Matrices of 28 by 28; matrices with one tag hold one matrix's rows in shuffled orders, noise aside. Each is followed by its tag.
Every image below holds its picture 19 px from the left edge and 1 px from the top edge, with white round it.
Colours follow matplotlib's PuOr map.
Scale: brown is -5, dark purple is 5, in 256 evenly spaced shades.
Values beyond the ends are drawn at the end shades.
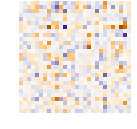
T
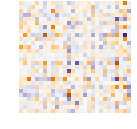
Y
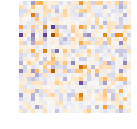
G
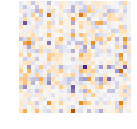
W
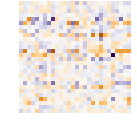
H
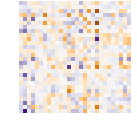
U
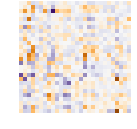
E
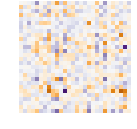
T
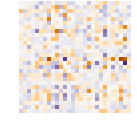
T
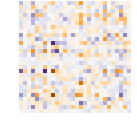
G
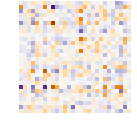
G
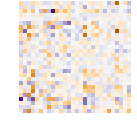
E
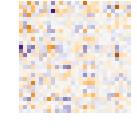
E
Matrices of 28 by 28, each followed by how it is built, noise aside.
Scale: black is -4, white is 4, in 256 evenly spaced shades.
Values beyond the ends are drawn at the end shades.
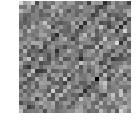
Hankel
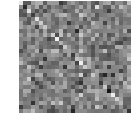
diagonal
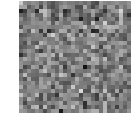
low rank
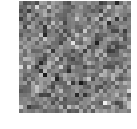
Hankel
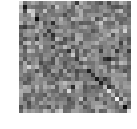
diagonal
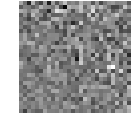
upper triangular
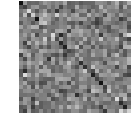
diagonal
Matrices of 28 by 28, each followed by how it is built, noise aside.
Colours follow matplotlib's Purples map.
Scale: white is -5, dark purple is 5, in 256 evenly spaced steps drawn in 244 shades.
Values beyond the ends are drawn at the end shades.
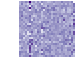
uneven columns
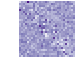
banded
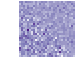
lower triangular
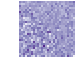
lower triangular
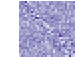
banded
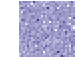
sparse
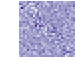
banded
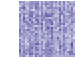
blocks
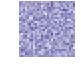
noise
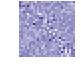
banded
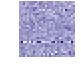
uneven rows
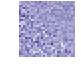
lower triangular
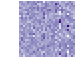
uneven columns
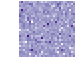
sparse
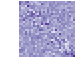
banded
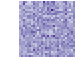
blocks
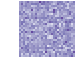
blocks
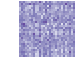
blocks
